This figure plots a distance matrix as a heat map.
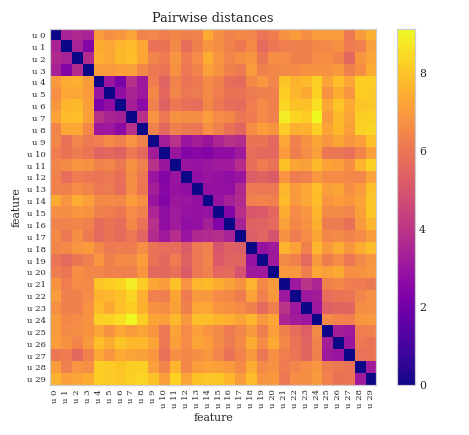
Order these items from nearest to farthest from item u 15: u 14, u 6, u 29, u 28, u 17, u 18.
u 14, u 17, u 18, u 6, u 28, u 29
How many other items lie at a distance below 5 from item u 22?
3
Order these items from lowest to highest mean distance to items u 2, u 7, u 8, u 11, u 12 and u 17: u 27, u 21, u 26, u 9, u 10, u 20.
u 10, u 9, u 20, u 27, u 26, u 21
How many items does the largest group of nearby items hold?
9
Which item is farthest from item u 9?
u 29
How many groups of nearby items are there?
7
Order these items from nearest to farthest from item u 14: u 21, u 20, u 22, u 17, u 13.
u 13, u 17, u 20, u 22, u 21
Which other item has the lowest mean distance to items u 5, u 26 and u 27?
u 25
